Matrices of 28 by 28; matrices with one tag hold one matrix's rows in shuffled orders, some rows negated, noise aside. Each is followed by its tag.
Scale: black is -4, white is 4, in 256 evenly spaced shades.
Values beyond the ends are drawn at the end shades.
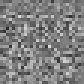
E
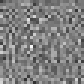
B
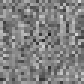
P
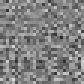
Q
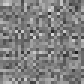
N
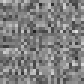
N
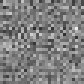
N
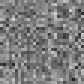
Q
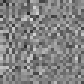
B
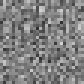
P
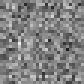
E
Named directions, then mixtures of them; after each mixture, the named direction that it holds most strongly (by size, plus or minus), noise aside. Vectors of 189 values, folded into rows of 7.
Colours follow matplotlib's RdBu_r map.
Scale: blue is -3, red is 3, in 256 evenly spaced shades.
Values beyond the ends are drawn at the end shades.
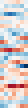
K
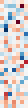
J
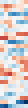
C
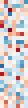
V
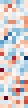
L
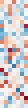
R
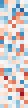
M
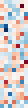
J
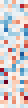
J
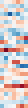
K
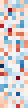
V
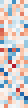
R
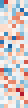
M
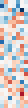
M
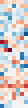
K
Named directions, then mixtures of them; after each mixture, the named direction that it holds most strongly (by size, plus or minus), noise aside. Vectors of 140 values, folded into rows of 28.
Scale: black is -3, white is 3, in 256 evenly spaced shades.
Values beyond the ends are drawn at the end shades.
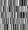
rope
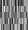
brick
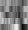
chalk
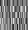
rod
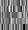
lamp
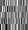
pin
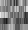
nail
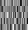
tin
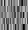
rope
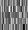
lamp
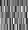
rod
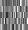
tin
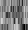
chalk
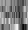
chalk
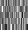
tin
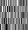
pin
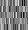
rope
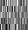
pin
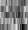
chalk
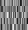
tin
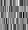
rope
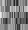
nail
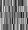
brick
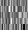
lamp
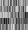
nail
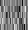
rod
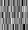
lamp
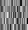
tin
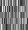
pin
